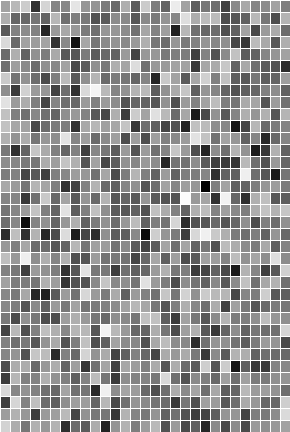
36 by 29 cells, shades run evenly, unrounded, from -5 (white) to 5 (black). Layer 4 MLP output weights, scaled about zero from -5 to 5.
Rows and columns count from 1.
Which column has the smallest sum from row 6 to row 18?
1
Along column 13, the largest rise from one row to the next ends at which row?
12
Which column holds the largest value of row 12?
27
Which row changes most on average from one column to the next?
20
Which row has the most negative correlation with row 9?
19
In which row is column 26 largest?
13
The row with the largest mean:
23
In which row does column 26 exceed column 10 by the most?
8
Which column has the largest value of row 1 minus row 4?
4
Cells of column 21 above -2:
28
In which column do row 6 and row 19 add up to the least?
14
